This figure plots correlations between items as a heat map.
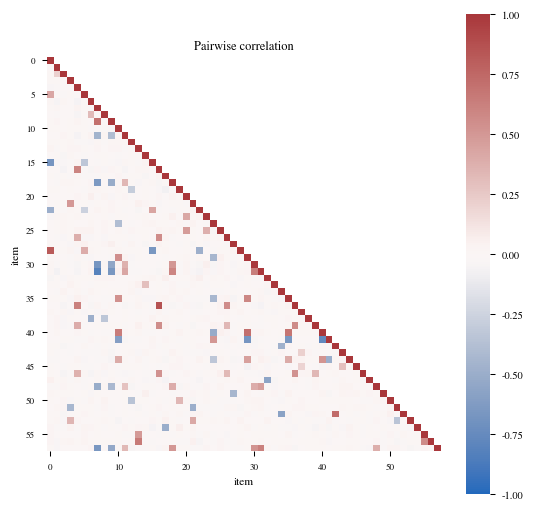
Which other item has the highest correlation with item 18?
31
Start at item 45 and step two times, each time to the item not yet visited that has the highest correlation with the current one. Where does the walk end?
37
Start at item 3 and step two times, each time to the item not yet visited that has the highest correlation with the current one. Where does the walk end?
53
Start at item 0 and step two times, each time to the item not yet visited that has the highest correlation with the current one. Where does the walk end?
5
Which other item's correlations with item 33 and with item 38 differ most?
6
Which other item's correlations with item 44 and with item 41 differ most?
40
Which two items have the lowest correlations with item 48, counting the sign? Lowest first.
7, 9
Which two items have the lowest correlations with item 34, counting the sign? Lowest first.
52, 42
